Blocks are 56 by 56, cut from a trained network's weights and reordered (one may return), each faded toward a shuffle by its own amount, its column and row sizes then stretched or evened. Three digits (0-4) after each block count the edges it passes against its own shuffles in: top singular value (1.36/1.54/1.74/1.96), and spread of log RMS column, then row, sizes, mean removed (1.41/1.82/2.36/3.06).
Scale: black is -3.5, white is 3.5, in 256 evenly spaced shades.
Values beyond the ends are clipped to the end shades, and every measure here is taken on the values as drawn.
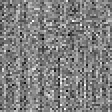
3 0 1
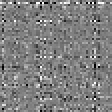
4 3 3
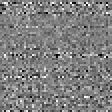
2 0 4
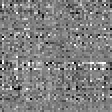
2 1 4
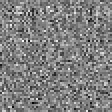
2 0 2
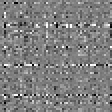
4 2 4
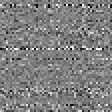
3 2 4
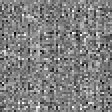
2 0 2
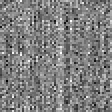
3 1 1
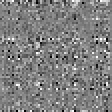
2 3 3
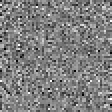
0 2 1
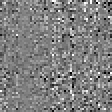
2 4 2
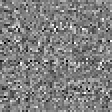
1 0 3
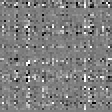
1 3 4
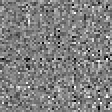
0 3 1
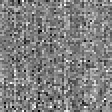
2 2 1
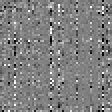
1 4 2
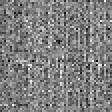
3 0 2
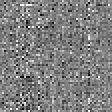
1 3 2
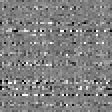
2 0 4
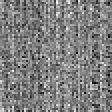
4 1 2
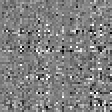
1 3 3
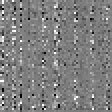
1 4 2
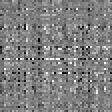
4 1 4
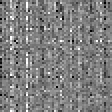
4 3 2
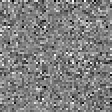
0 2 2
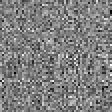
3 2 1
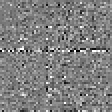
2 2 3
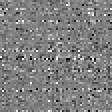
0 2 4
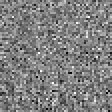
1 0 1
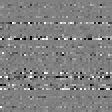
2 0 4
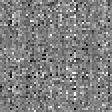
1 2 2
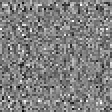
3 2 2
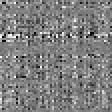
4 1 4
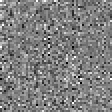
2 3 1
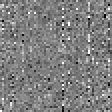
0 3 0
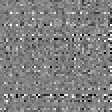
3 2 4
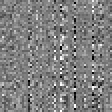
4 4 1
